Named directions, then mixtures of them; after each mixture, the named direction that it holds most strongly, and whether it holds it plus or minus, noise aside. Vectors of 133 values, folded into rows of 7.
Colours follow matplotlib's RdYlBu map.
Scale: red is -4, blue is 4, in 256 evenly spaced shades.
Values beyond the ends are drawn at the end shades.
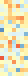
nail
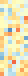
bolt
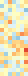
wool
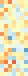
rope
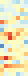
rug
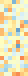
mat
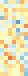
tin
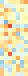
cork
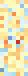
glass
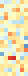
tin, plus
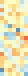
cork, minus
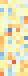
bolt, plus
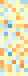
cork, minus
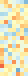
cork, minus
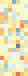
mat, plus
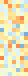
nail, plus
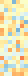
mat, plus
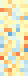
bolt, minus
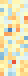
bolt, plus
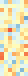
bolt, minus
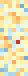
glass, plus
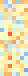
tin, plus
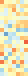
cork, minus
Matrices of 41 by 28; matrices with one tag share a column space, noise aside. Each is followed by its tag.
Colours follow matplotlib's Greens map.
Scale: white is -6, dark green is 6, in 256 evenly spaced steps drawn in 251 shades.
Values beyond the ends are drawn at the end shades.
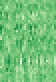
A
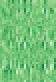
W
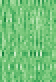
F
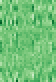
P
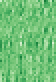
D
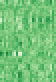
F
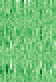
W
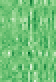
F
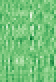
A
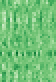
F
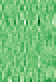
P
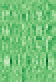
A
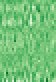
P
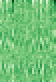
W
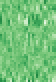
P
